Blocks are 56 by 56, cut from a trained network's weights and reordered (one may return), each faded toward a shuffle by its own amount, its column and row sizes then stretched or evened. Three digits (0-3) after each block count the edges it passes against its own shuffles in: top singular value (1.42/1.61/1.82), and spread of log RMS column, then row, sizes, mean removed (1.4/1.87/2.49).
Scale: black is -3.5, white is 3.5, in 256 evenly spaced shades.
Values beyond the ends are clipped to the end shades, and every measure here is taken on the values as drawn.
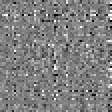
2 2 3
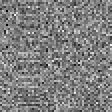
3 0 0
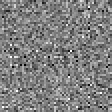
2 0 1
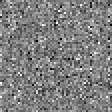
0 1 1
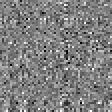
3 1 2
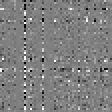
3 3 2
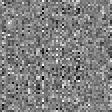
3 3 0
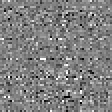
1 2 3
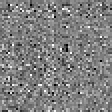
1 2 2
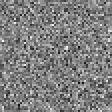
2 0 0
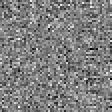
1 1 1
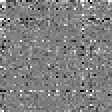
2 2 3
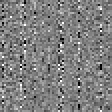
2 3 0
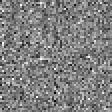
0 1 1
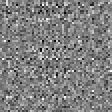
3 2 2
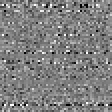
1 0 3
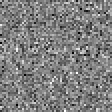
0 1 0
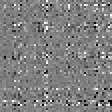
3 3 3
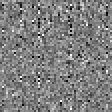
1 2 0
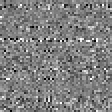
2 0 3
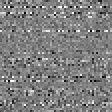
1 0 3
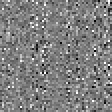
0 3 0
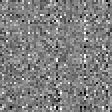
3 2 2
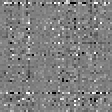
1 2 3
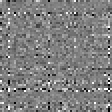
2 2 3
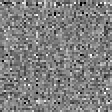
1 1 2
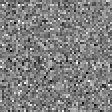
0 0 1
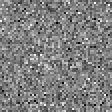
0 0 1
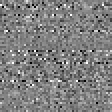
0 0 3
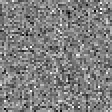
0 1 0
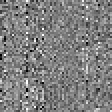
2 3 0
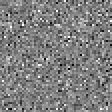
0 1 2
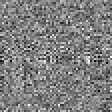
3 0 2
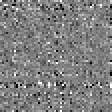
0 2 3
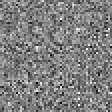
2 1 1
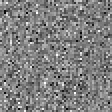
0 2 0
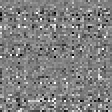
1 2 3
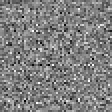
2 0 1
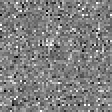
0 1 2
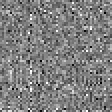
2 2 1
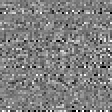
2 0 3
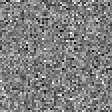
0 0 0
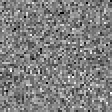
0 0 0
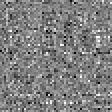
3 2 2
